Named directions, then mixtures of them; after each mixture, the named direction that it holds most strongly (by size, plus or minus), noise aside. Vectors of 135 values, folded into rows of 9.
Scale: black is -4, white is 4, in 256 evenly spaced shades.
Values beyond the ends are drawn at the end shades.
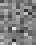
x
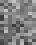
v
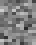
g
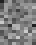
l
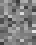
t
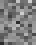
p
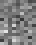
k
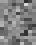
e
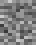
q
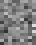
t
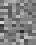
q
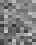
v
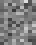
t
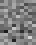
x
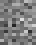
k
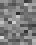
e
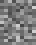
q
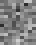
e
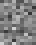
x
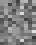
t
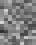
e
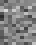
v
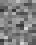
g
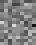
k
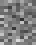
q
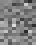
k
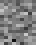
g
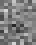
v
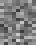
q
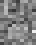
t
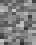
g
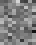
t
